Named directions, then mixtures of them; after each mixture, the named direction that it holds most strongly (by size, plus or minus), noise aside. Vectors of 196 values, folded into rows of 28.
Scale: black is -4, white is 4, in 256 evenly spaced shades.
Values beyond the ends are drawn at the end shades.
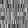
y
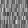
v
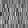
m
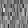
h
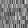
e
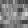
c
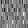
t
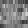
c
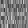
y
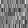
e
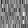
t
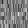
y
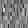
h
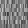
v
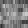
c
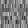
v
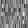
t
